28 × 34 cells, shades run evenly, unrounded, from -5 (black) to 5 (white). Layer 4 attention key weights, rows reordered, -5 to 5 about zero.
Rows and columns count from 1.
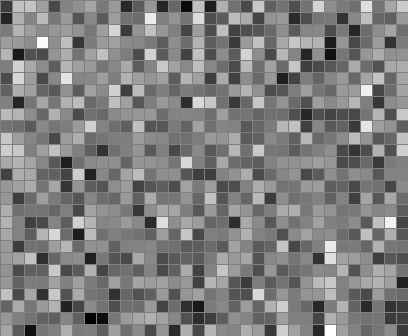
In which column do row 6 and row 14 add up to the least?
32
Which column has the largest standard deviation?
28
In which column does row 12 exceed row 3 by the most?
30
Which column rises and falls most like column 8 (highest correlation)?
33
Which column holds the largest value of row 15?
7
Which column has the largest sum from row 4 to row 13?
6
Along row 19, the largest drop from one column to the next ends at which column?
34
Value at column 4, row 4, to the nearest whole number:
5
